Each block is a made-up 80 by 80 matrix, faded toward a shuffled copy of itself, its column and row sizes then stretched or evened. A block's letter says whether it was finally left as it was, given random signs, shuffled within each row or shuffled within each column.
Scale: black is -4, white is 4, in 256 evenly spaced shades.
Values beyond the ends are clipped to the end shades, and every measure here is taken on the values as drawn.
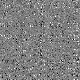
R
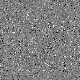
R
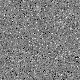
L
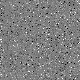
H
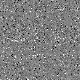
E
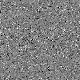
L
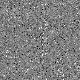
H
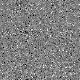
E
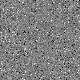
H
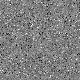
L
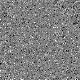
E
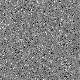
H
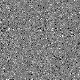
E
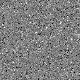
H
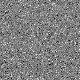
E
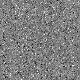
H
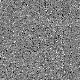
H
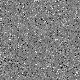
H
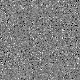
E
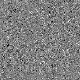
R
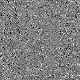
E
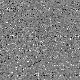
L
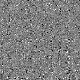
R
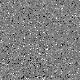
E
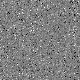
H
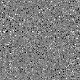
R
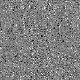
R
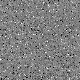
L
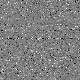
L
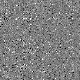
R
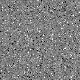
R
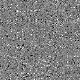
R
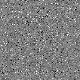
R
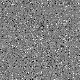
E
